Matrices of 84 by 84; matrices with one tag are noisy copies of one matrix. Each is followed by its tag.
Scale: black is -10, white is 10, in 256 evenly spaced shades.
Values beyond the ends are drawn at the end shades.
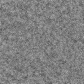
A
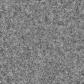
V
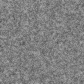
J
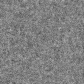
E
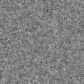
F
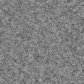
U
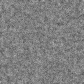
V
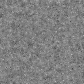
E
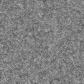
F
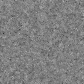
J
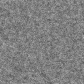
A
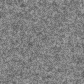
E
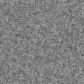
U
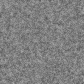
V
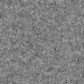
E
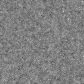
F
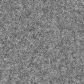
F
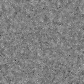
V
